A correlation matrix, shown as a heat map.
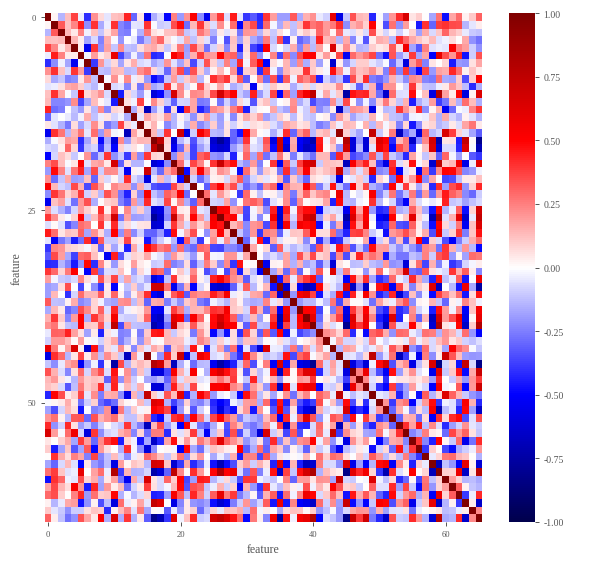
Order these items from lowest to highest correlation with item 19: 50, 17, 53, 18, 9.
17, 50, 18, 53, 9
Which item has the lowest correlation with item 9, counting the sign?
31
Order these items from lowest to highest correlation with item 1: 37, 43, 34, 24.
37, 34, 24, 43
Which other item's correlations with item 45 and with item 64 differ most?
65
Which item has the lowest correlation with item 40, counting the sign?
45
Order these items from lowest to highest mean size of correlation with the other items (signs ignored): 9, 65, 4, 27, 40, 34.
9, 4, 34, 27, 40, 65
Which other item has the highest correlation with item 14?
11
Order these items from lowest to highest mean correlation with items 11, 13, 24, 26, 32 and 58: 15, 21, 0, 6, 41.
0, 41, 21, 15, 6
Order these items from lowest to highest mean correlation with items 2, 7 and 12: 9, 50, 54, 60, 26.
9, 60, 50, 26, 54
